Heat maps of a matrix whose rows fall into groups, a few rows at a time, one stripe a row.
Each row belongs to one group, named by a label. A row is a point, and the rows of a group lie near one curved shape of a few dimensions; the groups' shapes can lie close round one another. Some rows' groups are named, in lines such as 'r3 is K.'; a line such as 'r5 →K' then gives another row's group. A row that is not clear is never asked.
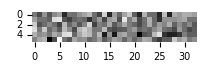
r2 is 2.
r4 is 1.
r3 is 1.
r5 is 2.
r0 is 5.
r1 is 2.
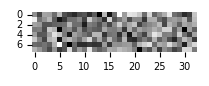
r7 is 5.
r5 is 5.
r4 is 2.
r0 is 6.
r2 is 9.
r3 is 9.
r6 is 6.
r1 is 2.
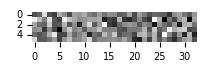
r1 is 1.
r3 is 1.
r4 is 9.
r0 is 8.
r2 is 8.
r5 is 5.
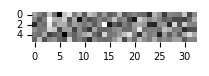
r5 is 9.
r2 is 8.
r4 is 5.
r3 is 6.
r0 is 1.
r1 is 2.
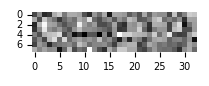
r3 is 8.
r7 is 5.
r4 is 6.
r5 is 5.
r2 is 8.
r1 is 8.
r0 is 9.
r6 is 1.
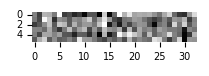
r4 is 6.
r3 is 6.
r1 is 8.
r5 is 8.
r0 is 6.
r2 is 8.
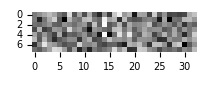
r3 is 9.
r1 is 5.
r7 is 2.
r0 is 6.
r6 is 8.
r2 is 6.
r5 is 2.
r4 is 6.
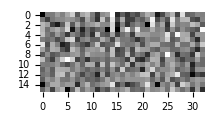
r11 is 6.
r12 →6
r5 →2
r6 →2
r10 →6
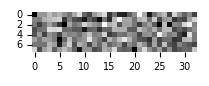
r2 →5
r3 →6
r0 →8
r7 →2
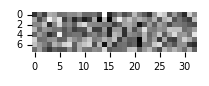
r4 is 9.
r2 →1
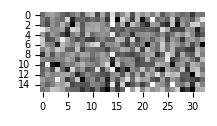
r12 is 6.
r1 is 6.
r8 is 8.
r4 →1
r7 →6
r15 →6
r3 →1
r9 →2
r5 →2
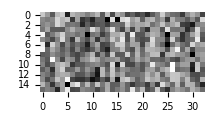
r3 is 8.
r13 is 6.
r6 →2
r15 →2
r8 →6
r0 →5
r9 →8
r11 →9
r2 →6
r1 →6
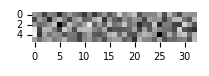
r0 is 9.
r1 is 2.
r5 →2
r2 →5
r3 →1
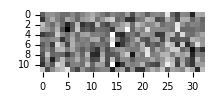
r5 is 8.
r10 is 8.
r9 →9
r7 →6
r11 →2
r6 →8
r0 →8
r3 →9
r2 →9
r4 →8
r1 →8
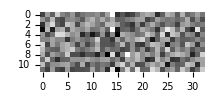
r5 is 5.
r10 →2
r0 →8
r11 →6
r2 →8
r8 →6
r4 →6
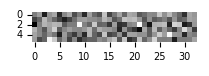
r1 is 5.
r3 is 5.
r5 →2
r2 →8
